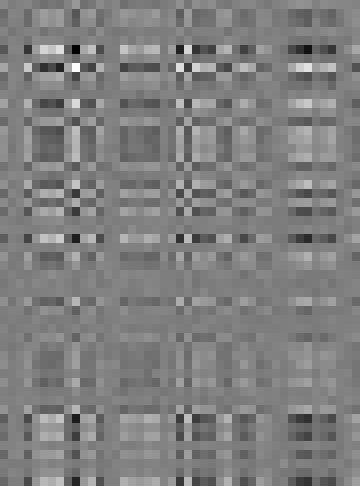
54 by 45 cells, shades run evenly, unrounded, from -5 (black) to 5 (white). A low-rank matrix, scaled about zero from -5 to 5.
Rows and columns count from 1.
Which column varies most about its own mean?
10
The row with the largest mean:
8
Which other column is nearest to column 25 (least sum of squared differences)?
38
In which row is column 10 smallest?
6
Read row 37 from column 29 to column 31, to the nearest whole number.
0 0 0
